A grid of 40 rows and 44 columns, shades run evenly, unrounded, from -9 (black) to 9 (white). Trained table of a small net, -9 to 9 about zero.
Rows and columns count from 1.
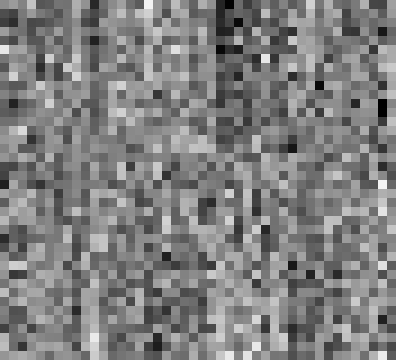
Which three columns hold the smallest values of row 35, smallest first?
9, 19, 17
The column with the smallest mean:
27
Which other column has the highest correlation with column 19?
12
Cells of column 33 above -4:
32
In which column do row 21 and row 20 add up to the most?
43
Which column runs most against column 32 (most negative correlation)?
18
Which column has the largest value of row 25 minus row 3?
26
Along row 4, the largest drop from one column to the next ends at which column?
39
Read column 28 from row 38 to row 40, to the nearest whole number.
2 1 7
